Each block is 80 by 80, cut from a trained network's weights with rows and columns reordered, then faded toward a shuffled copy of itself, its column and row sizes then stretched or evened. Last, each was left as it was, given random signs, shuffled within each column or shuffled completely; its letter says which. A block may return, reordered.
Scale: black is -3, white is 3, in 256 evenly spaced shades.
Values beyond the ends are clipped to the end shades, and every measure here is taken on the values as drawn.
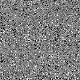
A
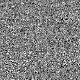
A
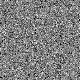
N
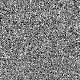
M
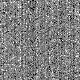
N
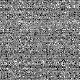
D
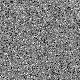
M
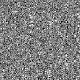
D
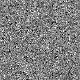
N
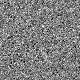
M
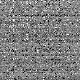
D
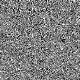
A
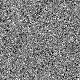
M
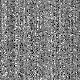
D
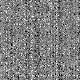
D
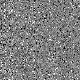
N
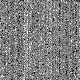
N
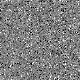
A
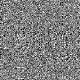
D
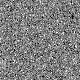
M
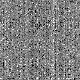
D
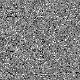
A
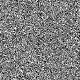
N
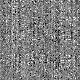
D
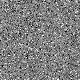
M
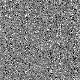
N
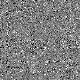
A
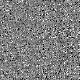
A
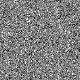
A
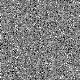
N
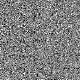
A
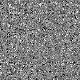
A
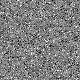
M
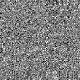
D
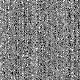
N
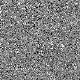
A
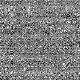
D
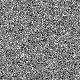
M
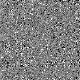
A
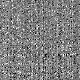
D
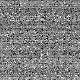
D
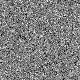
M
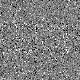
A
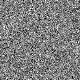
N
